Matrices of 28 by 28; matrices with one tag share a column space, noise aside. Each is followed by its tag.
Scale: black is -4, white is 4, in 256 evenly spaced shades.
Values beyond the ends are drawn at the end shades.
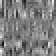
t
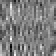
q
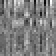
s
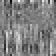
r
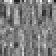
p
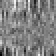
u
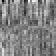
p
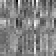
s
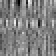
s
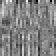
p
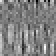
r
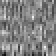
q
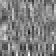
q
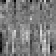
r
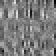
t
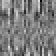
u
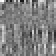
r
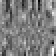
u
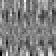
u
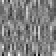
q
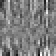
u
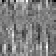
r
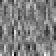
q
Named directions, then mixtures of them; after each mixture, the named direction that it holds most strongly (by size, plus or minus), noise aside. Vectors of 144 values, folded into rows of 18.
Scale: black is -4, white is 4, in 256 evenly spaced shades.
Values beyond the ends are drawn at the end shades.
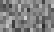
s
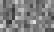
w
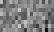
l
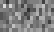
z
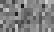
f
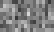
w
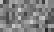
l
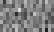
l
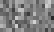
w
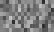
s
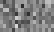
f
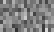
l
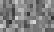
w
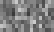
w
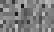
f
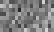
l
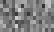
f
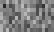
z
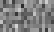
f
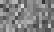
f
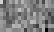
l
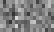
w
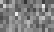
z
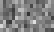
w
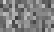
w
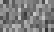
l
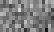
l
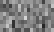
s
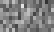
f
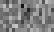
z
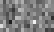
w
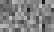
s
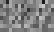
z
